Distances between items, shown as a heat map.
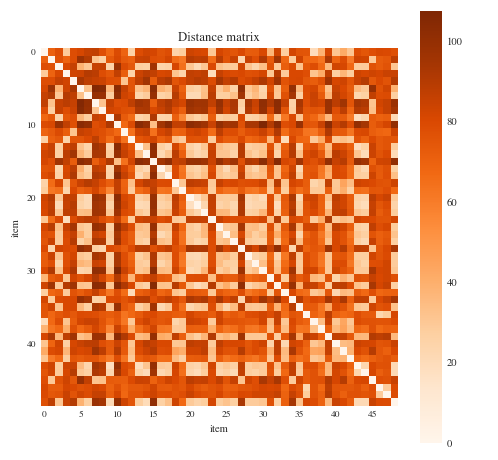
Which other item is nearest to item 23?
3
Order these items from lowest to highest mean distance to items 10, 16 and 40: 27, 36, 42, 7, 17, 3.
42, 3, 17, 36, 27, 7
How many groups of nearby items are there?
6
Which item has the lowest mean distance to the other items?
9
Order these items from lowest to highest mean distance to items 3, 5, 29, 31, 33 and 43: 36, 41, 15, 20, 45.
20, 41, 36, 45, 15
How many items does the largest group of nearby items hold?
23
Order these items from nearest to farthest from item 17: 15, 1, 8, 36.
36, 1, 8, 15
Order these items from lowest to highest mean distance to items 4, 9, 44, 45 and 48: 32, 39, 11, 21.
21, 32, 39, 11
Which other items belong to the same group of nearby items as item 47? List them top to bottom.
36, 46
